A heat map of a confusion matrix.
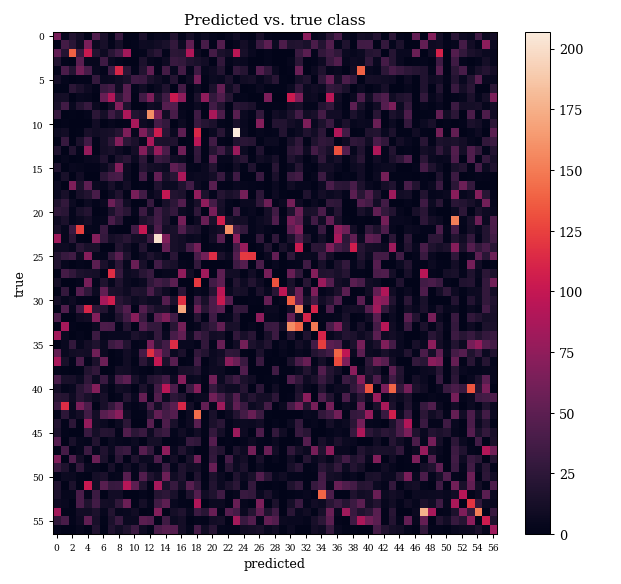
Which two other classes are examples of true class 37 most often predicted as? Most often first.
36, 13
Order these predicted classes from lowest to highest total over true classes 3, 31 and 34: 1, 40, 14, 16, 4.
14, 1, 40, 4, 16
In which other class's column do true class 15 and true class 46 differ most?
8
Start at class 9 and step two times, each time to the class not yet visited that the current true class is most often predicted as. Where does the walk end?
18
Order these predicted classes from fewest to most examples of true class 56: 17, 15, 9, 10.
17, 9, 10, 15
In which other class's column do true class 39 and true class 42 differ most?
1
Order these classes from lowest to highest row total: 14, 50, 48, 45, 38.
38, 14, 50, 48, 45
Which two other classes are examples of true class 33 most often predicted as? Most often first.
30, 31
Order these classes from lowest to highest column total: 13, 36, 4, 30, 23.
30, 4, 36, 23, 13
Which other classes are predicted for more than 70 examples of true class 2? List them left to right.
4, 9, 17, 23, 49
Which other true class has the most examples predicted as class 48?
54
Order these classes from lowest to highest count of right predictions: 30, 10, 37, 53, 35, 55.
35, 37, 10, 55, 53, 30
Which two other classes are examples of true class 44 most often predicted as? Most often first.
45, 4
